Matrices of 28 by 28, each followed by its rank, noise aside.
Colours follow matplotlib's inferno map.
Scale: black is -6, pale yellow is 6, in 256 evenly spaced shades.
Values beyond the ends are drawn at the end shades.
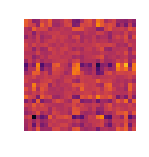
two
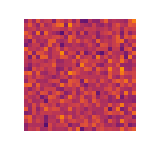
eight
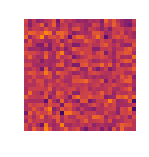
six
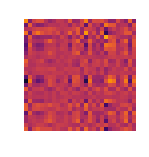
two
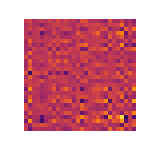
three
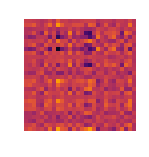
two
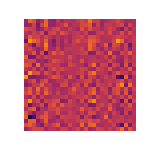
four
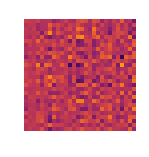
three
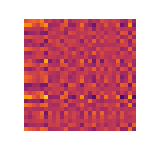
two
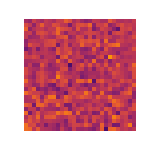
six
